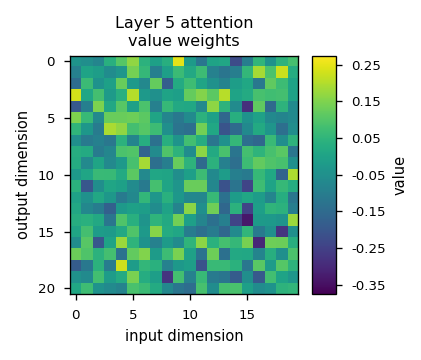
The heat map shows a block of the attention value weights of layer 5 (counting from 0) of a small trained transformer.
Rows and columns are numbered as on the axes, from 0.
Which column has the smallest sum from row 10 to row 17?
13
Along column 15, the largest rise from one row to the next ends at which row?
15
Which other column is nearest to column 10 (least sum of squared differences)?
17
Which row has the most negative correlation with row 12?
10
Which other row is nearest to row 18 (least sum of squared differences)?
4
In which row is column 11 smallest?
18
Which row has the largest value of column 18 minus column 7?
1
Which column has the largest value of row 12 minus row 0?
14
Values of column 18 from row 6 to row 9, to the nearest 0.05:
-0.15 -0.05 0.1 0.1
